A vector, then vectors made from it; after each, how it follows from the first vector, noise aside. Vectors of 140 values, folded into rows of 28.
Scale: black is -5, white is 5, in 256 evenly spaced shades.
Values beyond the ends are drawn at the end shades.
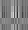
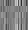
wrapped around.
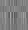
reversed, negated, shrunk.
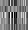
reversed, negated, scaled up.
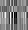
reversed, negated, scaled up.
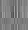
negated, shrunk.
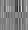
wrapped around, negated.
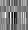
reversed, negated, scaled up.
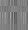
reversed, negated, shrunk.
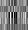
reversed, negated, scaled up.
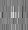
partly zeroed.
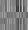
wrapped around, negated.
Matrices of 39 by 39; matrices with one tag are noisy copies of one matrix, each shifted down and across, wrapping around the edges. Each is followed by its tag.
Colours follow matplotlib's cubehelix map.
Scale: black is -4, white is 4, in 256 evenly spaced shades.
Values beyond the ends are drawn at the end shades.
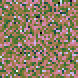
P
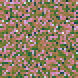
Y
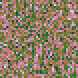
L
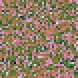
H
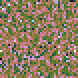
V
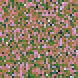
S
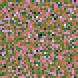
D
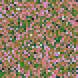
P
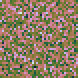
Y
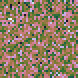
S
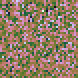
S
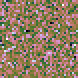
S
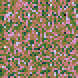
L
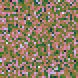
V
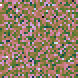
D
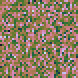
L
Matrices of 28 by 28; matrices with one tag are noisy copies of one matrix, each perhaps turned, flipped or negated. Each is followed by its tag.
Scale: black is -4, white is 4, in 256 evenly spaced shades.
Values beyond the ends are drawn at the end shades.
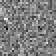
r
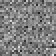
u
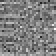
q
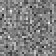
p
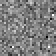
p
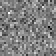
r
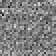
u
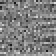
q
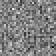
p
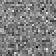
p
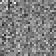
u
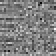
q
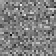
u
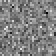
r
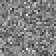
r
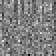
q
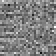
q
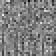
q
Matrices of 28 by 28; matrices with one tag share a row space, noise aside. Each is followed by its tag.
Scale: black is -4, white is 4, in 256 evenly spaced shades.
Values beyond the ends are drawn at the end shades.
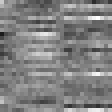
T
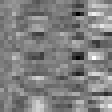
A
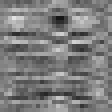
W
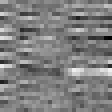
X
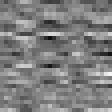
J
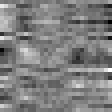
X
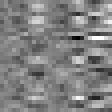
A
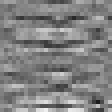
W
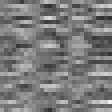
J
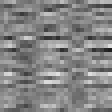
J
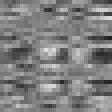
J
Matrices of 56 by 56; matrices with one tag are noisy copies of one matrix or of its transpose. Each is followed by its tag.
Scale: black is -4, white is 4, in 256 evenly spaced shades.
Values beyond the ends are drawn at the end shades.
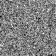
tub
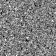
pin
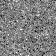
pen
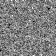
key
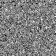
pin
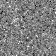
pin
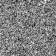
tub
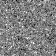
tub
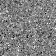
pen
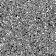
tub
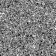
pen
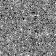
pen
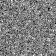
key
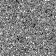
tub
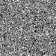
pen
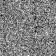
pen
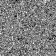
tub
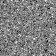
key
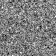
pin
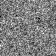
tub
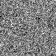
tub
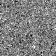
pen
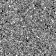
pin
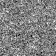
pen
